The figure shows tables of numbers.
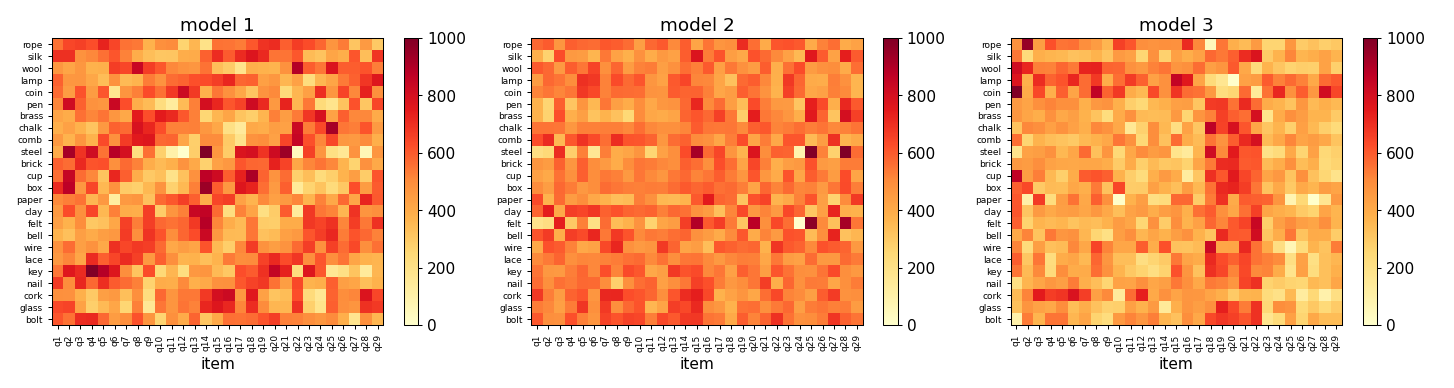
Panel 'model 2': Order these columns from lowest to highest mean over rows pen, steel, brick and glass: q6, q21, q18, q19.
q6, q19, q18, q21
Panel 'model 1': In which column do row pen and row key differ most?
q4
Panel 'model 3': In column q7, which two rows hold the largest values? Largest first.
wool, cork
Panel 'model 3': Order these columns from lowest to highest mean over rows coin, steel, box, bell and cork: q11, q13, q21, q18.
q11, q13, q18, q21
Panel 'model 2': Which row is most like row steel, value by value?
felt
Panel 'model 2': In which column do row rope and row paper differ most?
q19
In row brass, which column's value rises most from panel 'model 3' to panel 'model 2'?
q28
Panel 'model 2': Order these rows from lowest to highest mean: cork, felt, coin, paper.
paper, felt, coin, cork
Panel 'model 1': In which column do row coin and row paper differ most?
q9
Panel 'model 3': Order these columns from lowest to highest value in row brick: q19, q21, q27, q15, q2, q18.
q15, q27, q2, q18, q21, q19
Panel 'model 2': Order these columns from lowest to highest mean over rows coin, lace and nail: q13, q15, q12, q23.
q12, q13, q23, q15
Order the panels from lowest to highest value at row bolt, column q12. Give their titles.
model 1, model 3, model 2
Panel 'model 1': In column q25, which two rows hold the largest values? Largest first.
chalk, wool
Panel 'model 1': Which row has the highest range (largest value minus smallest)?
steel
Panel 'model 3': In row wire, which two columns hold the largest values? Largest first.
q18, q21
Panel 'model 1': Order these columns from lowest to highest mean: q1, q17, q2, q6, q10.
q10, q17, q1, q6, q2
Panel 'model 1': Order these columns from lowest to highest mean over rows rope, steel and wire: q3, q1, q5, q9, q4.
q1, q9, q5, q3, q4
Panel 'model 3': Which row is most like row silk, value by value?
felt
